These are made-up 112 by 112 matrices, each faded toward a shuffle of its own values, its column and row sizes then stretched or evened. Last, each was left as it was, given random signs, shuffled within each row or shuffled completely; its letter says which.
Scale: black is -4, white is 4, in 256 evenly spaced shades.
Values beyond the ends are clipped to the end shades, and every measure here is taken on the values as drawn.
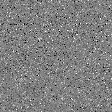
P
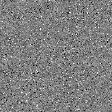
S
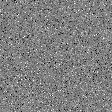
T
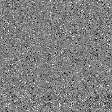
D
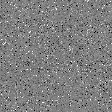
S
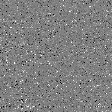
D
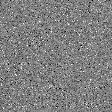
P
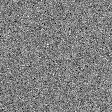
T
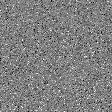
T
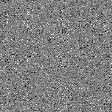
D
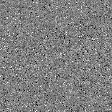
S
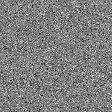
P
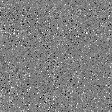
D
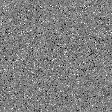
P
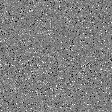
P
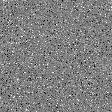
P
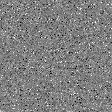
P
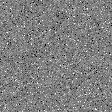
T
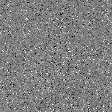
S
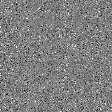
S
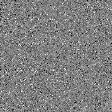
D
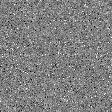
P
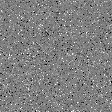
P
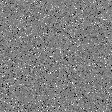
T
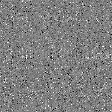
D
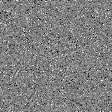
P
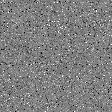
P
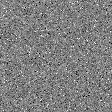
T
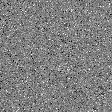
T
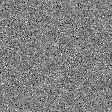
T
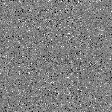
D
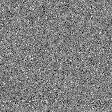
P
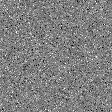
T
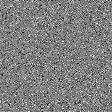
P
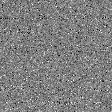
P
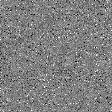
D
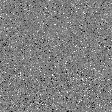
P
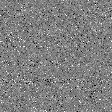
P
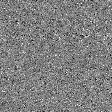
P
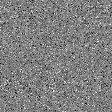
P
